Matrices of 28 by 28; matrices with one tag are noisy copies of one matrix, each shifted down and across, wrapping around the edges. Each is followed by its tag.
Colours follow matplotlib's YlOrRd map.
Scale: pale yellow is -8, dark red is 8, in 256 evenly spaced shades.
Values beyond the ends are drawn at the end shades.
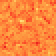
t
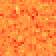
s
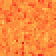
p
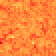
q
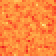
t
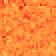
s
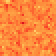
t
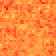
q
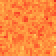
p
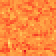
s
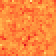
q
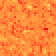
t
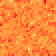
s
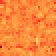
s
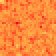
t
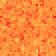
p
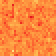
p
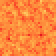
t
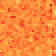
p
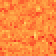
s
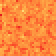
p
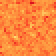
t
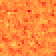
t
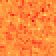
q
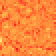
s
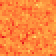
q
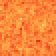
p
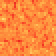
t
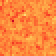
q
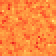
t
